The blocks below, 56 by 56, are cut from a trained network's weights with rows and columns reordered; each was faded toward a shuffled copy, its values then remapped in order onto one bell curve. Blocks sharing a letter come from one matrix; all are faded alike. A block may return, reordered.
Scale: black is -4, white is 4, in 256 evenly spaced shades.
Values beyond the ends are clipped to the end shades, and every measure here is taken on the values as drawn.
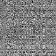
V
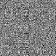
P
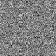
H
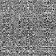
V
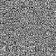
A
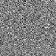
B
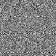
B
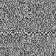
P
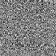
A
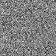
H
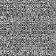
V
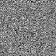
H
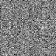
A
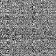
V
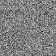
H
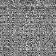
V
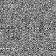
P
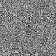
A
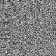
P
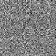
P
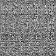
V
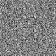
A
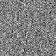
A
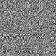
B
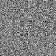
A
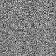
A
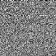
P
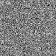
A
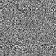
A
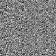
P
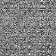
V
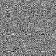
B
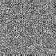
A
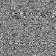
B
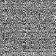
V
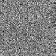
H
